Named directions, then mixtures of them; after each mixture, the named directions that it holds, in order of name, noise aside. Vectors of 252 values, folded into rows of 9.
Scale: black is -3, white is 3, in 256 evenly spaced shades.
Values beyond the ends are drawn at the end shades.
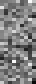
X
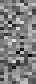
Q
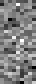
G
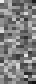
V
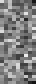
V.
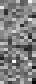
X.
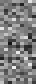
Q, X.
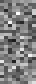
Q, V.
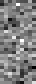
G.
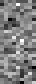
G.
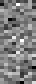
G.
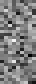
Q, V.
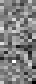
V, X.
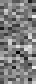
Q, X.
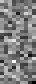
Q, V.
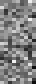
X.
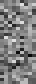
Q.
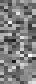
Q, V.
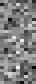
G, V.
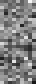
X.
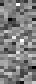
G.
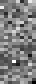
Q, X.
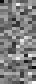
G, V.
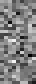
Q, V.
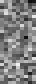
V, X.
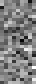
G, X.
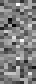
G, Q.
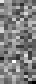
V, X.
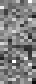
X.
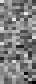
V, X.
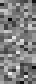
G, V.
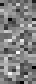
G, V.
